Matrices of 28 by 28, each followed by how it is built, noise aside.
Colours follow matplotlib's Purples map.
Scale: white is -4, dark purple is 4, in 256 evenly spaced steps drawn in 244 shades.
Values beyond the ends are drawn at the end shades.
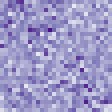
block diagonal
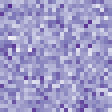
noise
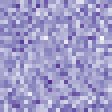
noise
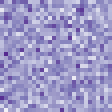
noise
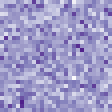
noise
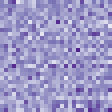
low rank
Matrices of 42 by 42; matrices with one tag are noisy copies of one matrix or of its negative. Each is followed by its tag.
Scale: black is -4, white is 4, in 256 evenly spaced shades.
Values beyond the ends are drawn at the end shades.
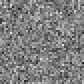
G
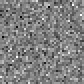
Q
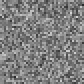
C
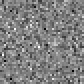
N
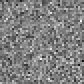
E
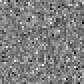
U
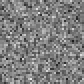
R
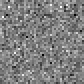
C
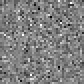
U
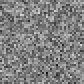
R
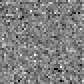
Q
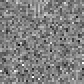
C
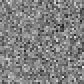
E
